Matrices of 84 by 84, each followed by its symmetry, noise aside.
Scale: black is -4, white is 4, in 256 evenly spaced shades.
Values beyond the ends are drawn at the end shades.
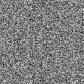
mirrored top to bottom.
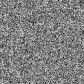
antisymmetric.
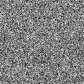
mirrored left to right.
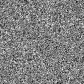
symmetric.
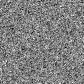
symmetric.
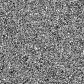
symmetric across the other diagonal.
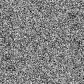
same after a half turn.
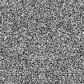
mirrored left to right.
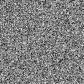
symmetric.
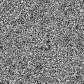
symmetric.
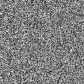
antisymmetric.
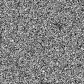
symmetric across the other diagonal.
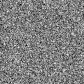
antisymmetric.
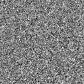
antisymmetric.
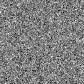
antisymmetric.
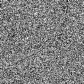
antisymmetric.
